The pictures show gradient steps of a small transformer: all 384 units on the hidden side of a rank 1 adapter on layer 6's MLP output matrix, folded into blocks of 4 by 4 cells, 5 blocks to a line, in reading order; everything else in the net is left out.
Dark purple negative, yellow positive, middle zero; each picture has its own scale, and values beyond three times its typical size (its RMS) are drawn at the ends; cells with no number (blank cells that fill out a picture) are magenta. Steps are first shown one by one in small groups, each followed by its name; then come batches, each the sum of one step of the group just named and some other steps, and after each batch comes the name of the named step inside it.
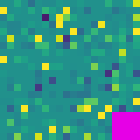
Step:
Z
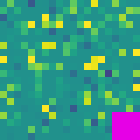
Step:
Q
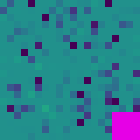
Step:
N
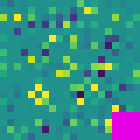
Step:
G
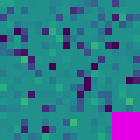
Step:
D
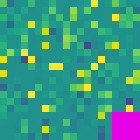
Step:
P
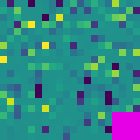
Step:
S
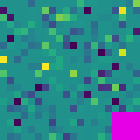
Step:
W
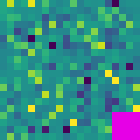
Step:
D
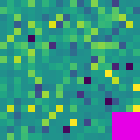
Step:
S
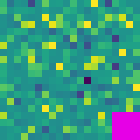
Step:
Q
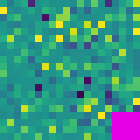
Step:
Z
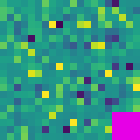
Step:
G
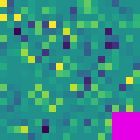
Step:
G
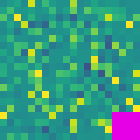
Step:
G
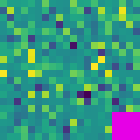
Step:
W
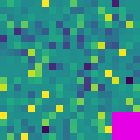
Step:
D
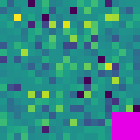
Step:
G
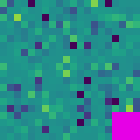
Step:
N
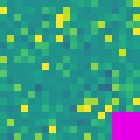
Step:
Z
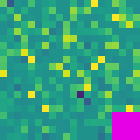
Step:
P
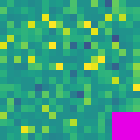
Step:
Q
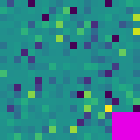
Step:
N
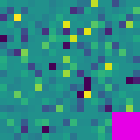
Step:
D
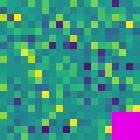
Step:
W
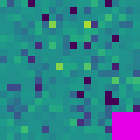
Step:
N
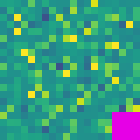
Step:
G
